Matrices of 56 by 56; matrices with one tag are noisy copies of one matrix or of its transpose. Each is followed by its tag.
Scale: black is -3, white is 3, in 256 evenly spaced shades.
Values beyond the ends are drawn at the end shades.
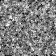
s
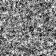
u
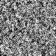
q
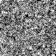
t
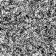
t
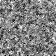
t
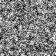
t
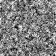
t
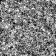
s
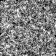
s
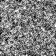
s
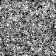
s
